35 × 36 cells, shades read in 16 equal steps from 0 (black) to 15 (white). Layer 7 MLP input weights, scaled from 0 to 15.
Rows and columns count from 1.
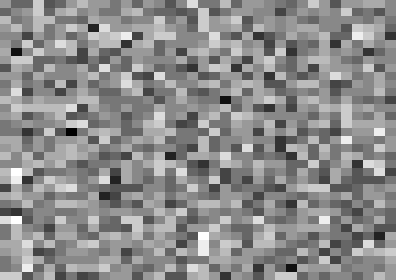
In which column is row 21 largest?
34
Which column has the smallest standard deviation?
14
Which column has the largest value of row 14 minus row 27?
2
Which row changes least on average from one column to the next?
27
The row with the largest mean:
4
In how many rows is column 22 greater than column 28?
14
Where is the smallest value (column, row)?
7, 17
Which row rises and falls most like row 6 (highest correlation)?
33
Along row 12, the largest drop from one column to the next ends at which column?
3
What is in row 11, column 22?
10
